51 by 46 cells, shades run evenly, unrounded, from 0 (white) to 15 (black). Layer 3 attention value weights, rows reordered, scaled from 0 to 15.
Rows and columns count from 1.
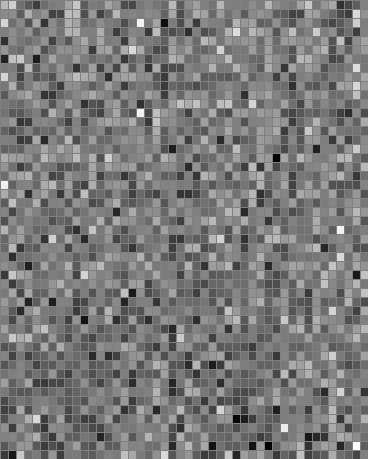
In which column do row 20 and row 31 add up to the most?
45
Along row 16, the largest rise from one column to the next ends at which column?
6
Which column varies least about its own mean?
8
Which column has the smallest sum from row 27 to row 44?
42
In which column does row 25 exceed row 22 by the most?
1
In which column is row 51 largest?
2
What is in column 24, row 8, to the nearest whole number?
7
